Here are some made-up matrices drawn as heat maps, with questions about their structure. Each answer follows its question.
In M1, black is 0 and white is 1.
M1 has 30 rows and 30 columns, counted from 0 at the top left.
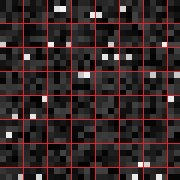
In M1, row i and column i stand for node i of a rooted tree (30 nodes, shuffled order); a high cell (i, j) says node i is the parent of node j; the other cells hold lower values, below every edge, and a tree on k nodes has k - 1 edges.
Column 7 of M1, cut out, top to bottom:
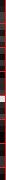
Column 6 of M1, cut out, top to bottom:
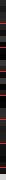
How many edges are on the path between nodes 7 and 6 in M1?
8
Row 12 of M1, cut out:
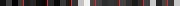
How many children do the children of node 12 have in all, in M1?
4
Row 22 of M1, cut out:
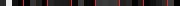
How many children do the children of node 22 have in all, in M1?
3
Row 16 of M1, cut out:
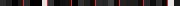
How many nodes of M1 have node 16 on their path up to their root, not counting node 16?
9
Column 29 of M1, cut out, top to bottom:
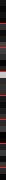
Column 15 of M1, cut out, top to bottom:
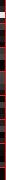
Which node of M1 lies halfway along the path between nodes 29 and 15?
9
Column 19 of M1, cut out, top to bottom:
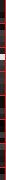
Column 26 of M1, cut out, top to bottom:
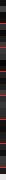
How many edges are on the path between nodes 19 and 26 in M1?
5
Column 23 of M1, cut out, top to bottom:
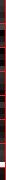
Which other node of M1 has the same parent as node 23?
24
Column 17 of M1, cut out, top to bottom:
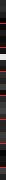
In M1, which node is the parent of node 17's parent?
1
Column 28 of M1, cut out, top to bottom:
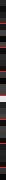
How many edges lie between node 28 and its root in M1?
8
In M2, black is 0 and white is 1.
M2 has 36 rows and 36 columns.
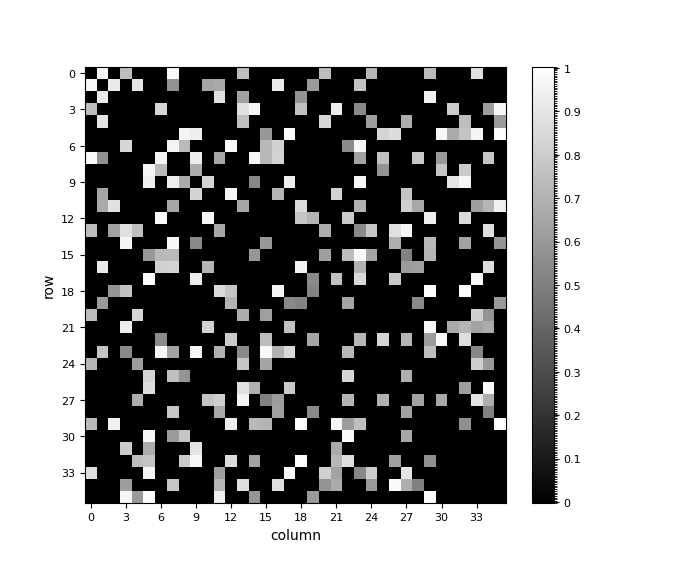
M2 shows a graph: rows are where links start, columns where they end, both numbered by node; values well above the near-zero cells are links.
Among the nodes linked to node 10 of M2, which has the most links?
node 27
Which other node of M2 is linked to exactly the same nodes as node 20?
node 24
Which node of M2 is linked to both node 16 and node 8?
node 6
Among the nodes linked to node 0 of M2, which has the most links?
node 7
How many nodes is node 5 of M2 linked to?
11
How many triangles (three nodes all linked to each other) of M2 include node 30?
2
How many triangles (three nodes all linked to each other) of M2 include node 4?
3
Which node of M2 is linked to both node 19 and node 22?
node 12
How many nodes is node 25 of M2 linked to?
5
